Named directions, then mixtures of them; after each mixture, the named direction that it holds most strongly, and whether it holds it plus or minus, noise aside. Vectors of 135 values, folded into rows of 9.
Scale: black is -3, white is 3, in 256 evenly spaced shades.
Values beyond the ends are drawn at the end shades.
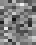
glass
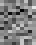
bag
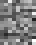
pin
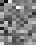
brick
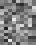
glass, minus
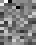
brick, minus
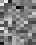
brick, minus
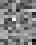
pin, minus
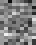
pin, minus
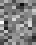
glass, minus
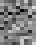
bag, plus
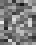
glass, minus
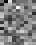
brick, plus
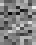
bag, plus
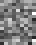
pin, plus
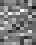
bag, minus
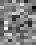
glass, plus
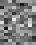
glass, minus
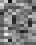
glass, plus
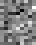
bag, plus
